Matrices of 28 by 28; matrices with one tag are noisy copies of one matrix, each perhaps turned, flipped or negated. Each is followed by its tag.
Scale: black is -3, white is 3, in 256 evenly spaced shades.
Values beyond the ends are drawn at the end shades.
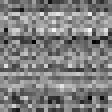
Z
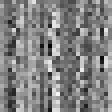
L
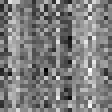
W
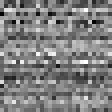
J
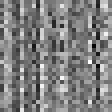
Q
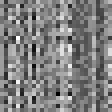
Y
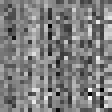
J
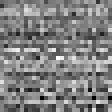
J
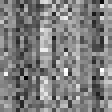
W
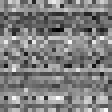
Z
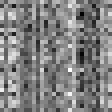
Z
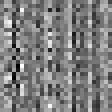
Q
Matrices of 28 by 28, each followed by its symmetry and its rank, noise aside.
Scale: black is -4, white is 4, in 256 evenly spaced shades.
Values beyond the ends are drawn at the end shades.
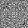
symmetric, rank six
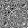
symmetric, rank six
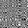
antisymmetric, rank four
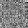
no symmetry, rank six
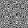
no symmetry, rank four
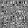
no symmetry, rank four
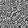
symmetric, rank six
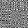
antisymmetric, rank four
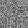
antisymmetric, rank four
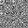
symmetric, rank six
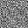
antisymmetric, rank four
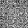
symmetric, rank six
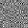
no symmetry, rank four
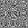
antisymmetric, rank four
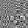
no symmetry, rank four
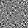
antisymmetric, rank four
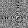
symmetric, rank six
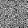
no symmetry, rank six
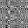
no symmetry, rank four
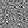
antisymmetric, rank four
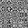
no symmetry, rank four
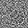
symmetric, rank six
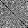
symmetric, rank six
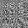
antisymmetric, rank four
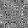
antisymmetric, rank four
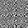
no symmetry, rank four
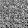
no symmetry, rank six
